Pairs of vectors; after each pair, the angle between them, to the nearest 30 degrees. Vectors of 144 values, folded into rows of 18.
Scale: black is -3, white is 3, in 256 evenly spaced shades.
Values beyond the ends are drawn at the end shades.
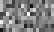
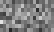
60 degrees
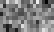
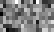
30 degrees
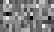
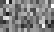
60 degrees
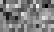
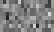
60 degrees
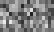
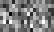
30 degrees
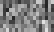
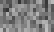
30 degrees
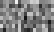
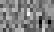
60 degrees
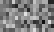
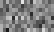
60 degrees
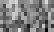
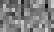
120 degrees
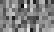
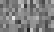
150 degrees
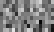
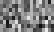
60 degrees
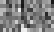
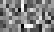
120 degrees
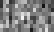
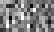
60 degrees
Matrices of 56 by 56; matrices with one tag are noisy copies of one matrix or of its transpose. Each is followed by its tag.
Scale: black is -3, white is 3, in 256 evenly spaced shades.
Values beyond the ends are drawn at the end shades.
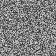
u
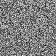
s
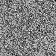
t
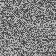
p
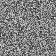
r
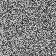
s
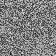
t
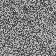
u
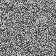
s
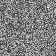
u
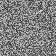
s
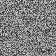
r
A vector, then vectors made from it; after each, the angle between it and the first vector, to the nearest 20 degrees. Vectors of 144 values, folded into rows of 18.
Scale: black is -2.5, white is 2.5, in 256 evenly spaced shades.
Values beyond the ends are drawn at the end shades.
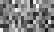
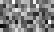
20 degrees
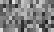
40 degrees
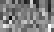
120 degrees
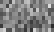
80 degrees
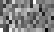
40 degrees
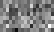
120 degrees
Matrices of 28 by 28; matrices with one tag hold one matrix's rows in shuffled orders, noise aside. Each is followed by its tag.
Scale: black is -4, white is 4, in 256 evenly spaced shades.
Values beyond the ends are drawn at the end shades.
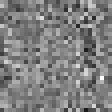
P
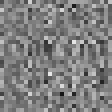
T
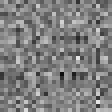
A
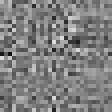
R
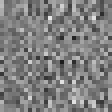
T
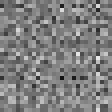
A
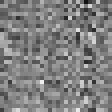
P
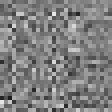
R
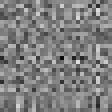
A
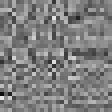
R
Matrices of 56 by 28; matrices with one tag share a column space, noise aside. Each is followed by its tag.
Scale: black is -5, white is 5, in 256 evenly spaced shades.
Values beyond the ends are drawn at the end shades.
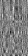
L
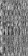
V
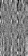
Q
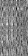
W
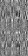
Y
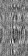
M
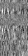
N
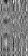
Q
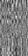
Q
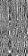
L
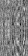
W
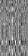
W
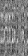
M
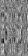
M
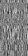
N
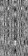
W
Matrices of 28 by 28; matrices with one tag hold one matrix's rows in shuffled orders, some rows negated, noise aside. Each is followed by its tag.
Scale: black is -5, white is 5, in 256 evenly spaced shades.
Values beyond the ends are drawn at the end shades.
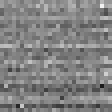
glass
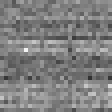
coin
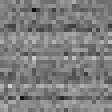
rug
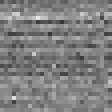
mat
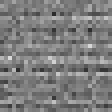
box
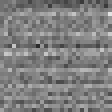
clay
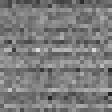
clay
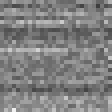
mat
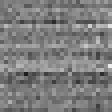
coin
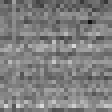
box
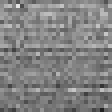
glass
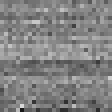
rug
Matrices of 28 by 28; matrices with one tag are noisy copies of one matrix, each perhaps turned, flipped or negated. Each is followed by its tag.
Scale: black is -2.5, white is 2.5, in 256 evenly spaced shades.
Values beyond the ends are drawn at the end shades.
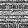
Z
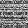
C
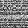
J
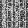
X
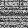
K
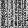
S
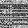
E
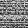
J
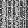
X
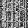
X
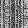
Z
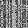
K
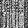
E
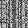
K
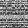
J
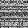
K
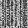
S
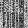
E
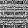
C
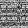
X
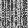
S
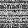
Z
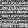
S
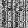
X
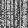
S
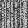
S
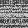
Z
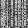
S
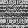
Z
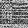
E
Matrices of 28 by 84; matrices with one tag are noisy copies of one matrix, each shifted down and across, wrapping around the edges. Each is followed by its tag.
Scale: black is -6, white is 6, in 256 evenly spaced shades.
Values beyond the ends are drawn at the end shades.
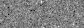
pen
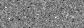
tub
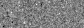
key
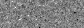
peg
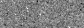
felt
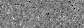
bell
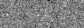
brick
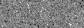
felt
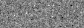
tub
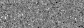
pen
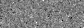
bell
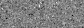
pen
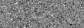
peg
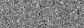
key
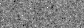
key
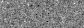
tub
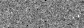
pen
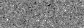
brick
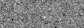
felt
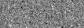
felt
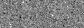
felt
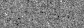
felt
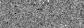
pen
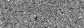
bell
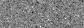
key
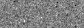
pen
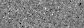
bell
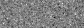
key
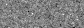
brick
